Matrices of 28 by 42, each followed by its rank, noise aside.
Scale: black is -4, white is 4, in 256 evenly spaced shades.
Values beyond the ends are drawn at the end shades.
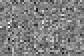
seven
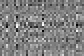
three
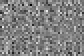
seven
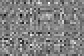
five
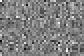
five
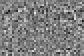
six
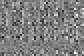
five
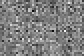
six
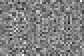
seven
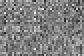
five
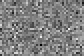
seven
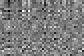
three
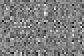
four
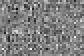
five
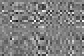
three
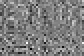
six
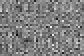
five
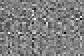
six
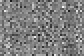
seven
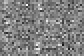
six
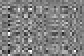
three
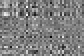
three
